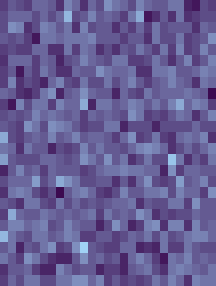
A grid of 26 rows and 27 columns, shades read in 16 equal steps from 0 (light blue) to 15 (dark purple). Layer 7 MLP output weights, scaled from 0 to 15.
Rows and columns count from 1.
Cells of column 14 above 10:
4
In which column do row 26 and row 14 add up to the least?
11
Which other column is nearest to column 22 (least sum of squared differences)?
14
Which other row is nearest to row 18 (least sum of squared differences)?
6
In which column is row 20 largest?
20
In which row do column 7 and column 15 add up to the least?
12
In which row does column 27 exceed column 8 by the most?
17
